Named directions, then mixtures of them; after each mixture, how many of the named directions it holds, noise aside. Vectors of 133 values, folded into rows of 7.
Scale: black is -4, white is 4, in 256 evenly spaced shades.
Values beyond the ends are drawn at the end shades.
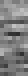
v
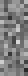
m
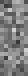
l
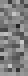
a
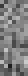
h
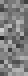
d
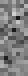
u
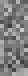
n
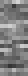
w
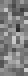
four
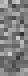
four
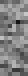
four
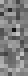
four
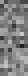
four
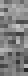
two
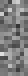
two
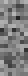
four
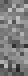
two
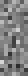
two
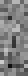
three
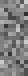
one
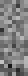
two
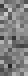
four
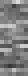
one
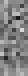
three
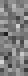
three
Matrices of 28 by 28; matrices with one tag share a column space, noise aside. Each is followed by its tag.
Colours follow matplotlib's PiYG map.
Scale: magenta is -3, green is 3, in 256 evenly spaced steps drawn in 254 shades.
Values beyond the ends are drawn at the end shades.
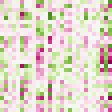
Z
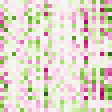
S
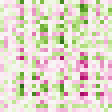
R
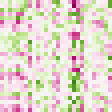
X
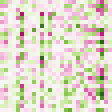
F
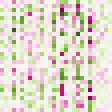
S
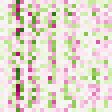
S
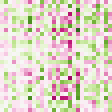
S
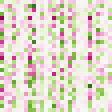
F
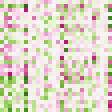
F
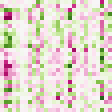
Z
